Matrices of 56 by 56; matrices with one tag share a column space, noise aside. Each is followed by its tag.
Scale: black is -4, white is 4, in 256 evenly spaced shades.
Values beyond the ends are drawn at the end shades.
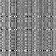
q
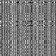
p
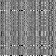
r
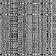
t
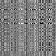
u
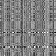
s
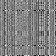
r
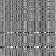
s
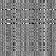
u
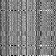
r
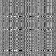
q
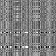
s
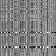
s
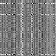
t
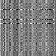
u
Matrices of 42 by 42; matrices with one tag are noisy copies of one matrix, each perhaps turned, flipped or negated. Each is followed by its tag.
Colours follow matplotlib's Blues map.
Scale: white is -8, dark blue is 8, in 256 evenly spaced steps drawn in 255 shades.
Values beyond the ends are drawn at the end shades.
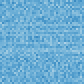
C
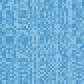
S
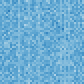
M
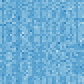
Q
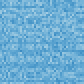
Q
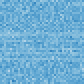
C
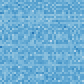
M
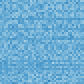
M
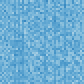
M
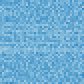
C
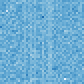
C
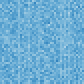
M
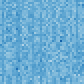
Q
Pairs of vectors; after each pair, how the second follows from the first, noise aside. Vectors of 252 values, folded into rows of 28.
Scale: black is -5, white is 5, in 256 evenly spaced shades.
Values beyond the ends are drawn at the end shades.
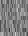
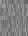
reversed, negated, shrunk.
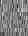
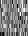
scaled up.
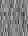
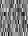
scaled up.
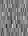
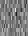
reversed.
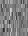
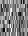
scaled up.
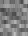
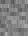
reversed, negated, shrunk.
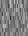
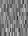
reversed.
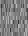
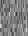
reversed, negated.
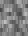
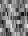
reversed, negated, scaled up.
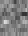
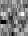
reversed, scaled up.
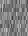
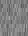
reversed, negated, shrunk.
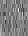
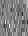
reversed.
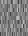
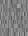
wrapped around, shrunk.
